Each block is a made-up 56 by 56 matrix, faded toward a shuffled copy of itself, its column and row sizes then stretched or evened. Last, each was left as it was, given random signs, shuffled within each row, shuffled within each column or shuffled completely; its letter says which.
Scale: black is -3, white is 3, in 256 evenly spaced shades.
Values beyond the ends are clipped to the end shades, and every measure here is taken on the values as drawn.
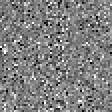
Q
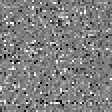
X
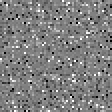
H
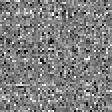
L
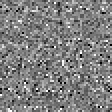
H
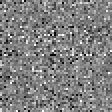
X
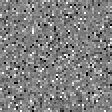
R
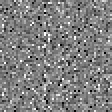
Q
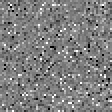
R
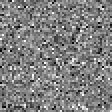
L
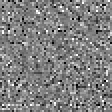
L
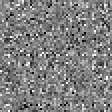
L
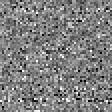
H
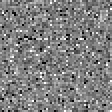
H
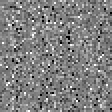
Q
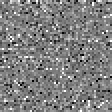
H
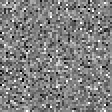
Q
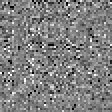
L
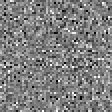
L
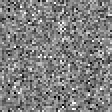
Q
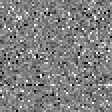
H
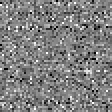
H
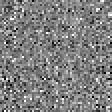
L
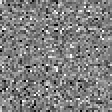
L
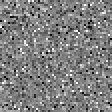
R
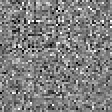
L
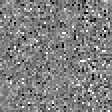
Q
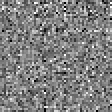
X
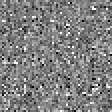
X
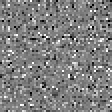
L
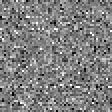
H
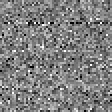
H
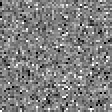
Q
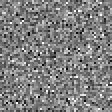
R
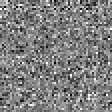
L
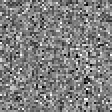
Q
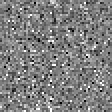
Q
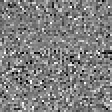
H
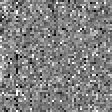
X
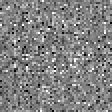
X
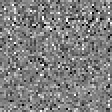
L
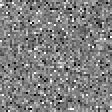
R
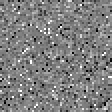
R
